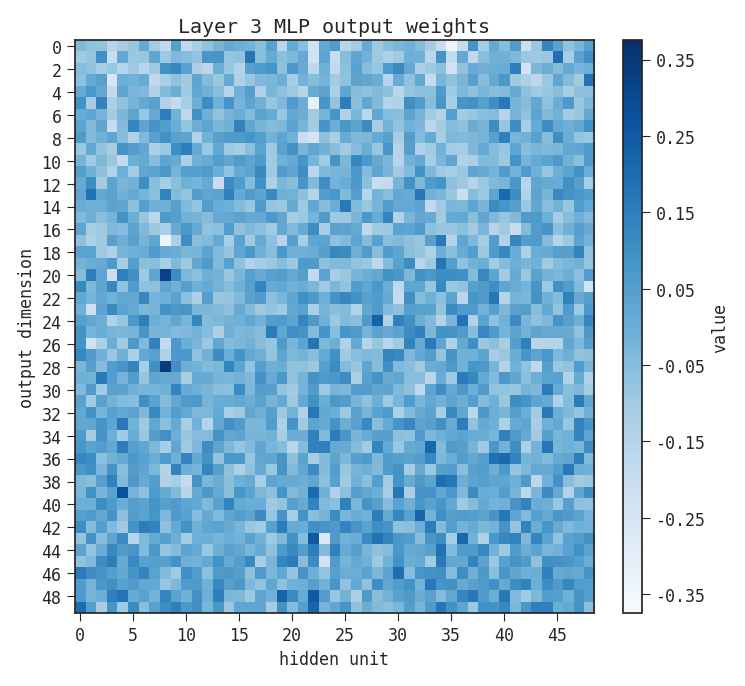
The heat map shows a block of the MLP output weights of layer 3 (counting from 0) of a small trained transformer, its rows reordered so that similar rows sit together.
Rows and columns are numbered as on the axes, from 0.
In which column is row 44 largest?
34
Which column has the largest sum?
41
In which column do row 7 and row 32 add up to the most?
44
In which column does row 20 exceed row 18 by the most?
8
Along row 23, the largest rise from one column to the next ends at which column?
2
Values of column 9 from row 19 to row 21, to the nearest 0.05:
-0.05 0.1 0
